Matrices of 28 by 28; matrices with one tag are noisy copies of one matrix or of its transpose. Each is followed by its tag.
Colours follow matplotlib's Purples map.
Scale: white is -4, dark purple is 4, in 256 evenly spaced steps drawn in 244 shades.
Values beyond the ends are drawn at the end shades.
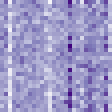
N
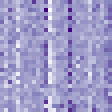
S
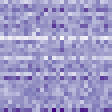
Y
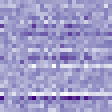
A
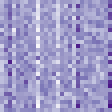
Y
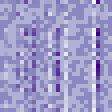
A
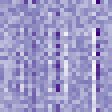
A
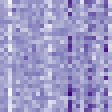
N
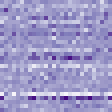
A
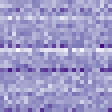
S
